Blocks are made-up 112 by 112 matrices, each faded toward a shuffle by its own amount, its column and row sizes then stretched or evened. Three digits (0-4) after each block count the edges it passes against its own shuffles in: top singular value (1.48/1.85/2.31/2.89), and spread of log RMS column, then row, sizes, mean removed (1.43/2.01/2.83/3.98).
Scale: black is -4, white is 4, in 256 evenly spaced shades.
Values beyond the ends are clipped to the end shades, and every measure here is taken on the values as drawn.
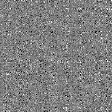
1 2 2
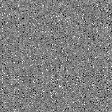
2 2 1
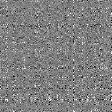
2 3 3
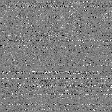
2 0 3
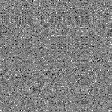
3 0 2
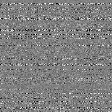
1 1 4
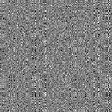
4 3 0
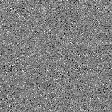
2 0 1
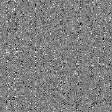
1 3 0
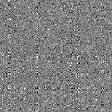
3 2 1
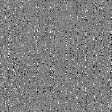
2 3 0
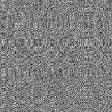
4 2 1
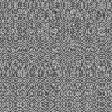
4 1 0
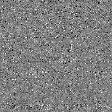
1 1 2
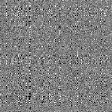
3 3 3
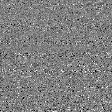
0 0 3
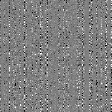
3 4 1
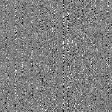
2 3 0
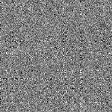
2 2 2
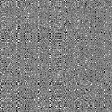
4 3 2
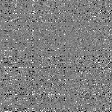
3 2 3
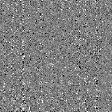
2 2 1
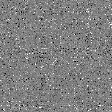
1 1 2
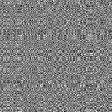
4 1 2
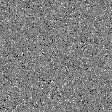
0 0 0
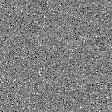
2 0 0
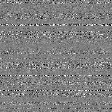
0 0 4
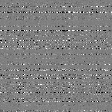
3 1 4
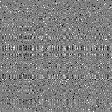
4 0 2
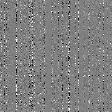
1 4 1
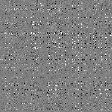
1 3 3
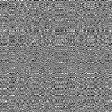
4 0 3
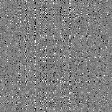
3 3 2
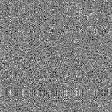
3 1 1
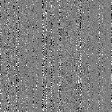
2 4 0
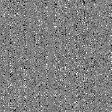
0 3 0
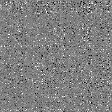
0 2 2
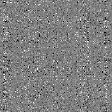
1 3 2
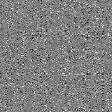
2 2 1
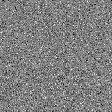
2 0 0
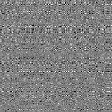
4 1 3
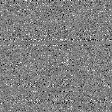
0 1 3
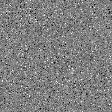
0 1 0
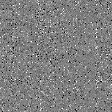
1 2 1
